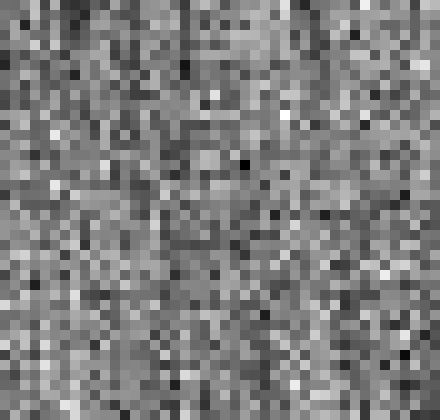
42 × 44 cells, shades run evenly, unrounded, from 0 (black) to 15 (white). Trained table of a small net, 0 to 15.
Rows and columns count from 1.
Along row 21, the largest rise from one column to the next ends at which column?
30
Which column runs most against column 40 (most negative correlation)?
35
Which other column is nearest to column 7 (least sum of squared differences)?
31
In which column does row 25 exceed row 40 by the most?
41
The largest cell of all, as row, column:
12, 29
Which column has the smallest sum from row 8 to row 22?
14
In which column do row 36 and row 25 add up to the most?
8
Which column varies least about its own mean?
2
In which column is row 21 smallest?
40
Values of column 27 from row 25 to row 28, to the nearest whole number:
8 7 7 7
